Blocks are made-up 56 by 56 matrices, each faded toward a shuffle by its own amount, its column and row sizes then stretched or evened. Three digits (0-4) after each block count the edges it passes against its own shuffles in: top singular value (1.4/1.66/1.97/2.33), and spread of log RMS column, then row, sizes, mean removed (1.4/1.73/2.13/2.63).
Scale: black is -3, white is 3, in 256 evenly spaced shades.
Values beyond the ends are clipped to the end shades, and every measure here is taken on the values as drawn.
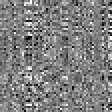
4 4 1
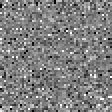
2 0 3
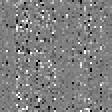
0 4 1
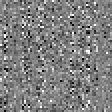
1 4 1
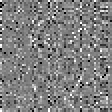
4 3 0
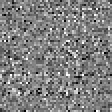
0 1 3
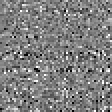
2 1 3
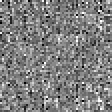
2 3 1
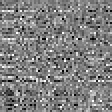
3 0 4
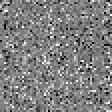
2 2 0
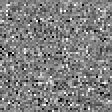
0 0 3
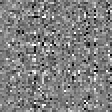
2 4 1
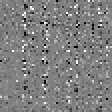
1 4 2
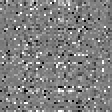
2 1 3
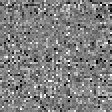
2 1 2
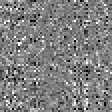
3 3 2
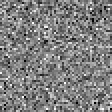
0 0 0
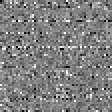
1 0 4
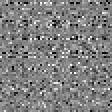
3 0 4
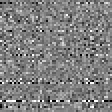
3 1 4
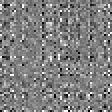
4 4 3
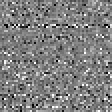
2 0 4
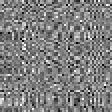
4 2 1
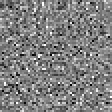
3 0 2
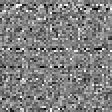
2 0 4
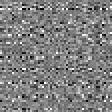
4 1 4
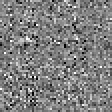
0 3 2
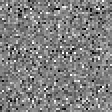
0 1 1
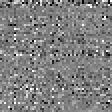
1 2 4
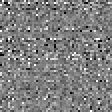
2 2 4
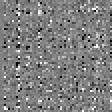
0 4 3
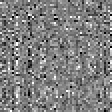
3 3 0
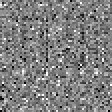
2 1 0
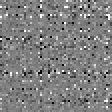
2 3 4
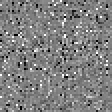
0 2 2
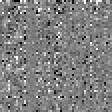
1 4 2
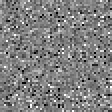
1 1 1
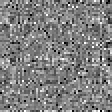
3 0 2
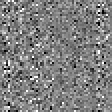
1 4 0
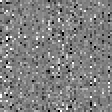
0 4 0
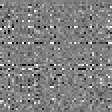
4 3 4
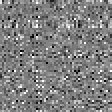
3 2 3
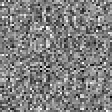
3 1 1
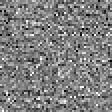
1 0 2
